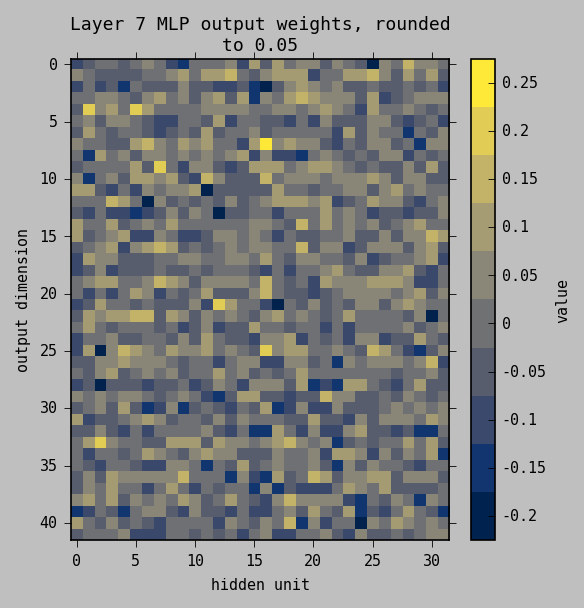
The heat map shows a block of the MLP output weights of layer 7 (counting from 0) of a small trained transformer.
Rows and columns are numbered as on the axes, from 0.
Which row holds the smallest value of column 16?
2
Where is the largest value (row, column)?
7, 16
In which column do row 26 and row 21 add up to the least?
17
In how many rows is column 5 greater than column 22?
18
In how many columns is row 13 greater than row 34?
5
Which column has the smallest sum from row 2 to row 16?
24
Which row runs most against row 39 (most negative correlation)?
41
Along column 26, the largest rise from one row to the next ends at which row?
25
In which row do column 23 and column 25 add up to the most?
1
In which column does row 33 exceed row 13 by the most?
12
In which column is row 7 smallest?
29
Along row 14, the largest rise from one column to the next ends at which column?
19
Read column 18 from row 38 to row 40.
0.15 0.05 0.15
